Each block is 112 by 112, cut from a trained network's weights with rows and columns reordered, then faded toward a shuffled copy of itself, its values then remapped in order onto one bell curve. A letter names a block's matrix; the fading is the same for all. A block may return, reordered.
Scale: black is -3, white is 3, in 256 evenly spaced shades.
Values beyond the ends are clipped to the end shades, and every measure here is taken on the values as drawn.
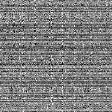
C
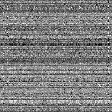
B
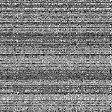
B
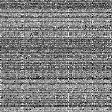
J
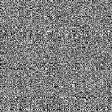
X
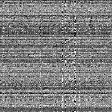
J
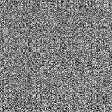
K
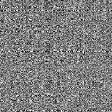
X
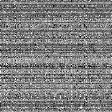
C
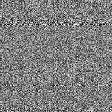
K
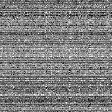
B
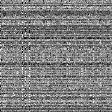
J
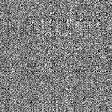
K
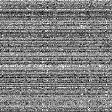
B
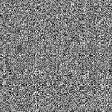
K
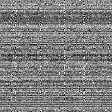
B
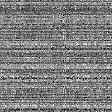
B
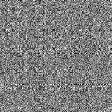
K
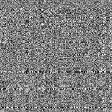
X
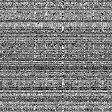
J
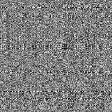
X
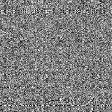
K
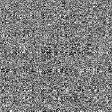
X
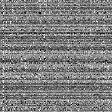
C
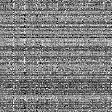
J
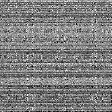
J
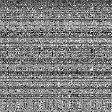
C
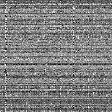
J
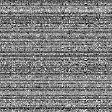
J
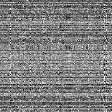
J
